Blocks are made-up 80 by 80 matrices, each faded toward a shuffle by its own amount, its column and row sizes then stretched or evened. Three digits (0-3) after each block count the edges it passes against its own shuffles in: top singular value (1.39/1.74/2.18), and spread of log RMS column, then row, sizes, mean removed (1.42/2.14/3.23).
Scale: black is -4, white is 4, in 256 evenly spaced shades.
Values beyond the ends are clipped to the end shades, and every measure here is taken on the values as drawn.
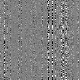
3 3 0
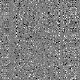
2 2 0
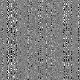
3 3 0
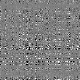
3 2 3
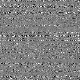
1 0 3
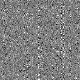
2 2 0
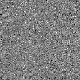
2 1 0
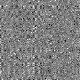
3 1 1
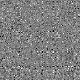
2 1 1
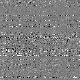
1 1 3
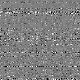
2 1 3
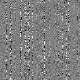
2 3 0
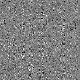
2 2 0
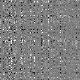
2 3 2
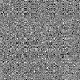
3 1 1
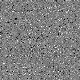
1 0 1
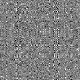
3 2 1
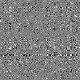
3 1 2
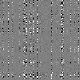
3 3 2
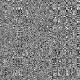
3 2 0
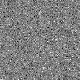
2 0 0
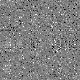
2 1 1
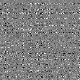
0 2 3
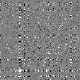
3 2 2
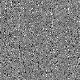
1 2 0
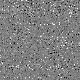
0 0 1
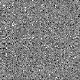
2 1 1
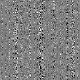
2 3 1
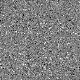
0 1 1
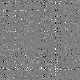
1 2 2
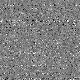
0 0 2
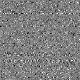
2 0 2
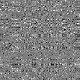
3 0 2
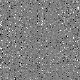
0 2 0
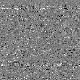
2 0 2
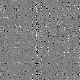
1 2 2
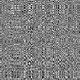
3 2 1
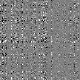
1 3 2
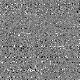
1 1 2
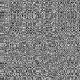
3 0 2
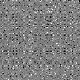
3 1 1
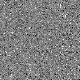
0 1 1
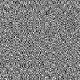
3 1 0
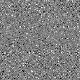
2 0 1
